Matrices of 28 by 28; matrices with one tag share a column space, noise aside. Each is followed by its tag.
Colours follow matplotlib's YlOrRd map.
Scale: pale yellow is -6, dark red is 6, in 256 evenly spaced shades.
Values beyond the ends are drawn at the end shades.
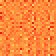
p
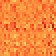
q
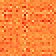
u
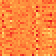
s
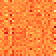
s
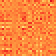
p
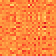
p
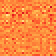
u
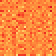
s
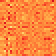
p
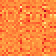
u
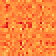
q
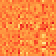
q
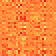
p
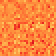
q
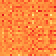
s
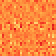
q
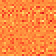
u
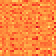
p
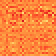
u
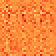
u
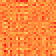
p
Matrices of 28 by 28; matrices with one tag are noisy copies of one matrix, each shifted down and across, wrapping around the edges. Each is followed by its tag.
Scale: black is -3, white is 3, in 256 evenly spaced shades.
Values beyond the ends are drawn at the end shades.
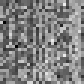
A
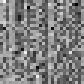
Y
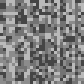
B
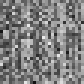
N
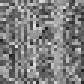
A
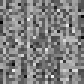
Y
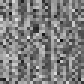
Y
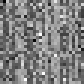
N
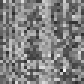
A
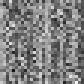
Y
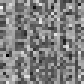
B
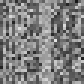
A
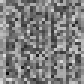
B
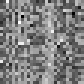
A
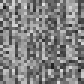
N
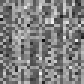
Y
